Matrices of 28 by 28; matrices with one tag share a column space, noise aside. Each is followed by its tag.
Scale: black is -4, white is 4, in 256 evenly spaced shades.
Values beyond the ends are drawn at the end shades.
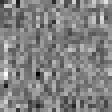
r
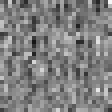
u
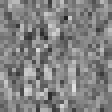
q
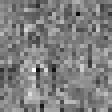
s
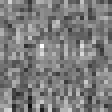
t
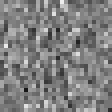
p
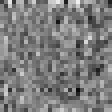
u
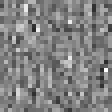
s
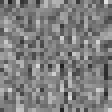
u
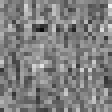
s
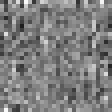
u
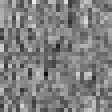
r
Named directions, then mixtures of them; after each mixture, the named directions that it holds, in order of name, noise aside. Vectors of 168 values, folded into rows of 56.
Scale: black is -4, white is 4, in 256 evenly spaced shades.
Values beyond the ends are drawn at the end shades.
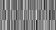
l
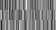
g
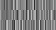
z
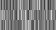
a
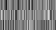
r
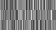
a, z.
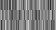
a, g.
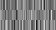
a, l, z.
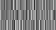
z.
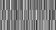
l.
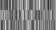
a, g.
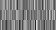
g, l, z.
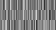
l.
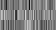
a, r.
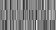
l.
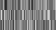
g, r.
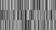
a.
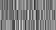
g, z.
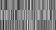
r.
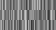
a, g, r.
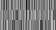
g, r, z.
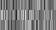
a, l, r.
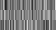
g, l, r.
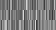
g, l.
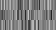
a.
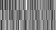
g.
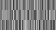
a, l, z.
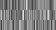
g, l, r.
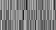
g, l.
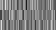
g.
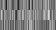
r.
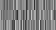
z.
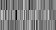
a, l, r.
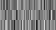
a, l, z.
